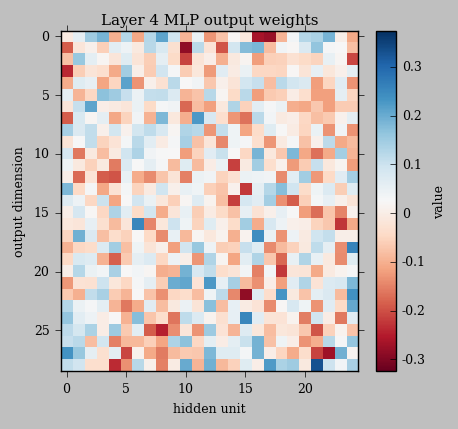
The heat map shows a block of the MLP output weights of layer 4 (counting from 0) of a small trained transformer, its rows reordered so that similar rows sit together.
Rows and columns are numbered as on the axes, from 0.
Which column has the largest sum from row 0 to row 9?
8
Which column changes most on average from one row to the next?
4
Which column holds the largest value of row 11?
16
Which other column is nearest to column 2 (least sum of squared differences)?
1
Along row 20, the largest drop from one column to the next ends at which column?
18
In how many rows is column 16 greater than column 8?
18
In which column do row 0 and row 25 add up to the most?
2
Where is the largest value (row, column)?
28, 21
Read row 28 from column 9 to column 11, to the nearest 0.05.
0 0.2 -0.1
